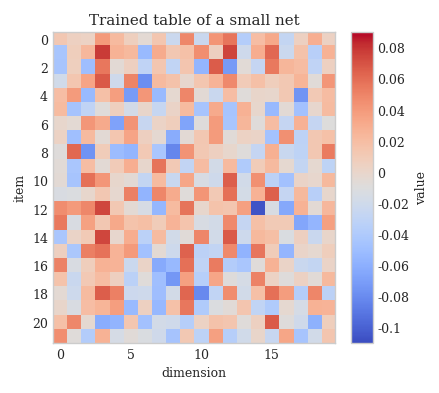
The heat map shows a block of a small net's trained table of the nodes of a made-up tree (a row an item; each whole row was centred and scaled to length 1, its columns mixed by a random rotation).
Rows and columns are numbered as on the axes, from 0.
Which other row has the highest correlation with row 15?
10
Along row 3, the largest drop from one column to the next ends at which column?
6
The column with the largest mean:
3
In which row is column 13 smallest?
15
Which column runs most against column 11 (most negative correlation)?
12
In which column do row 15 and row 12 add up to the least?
16
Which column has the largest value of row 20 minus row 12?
14
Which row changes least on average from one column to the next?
13
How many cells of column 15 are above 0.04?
5
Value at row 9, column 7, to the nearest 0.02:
0.06
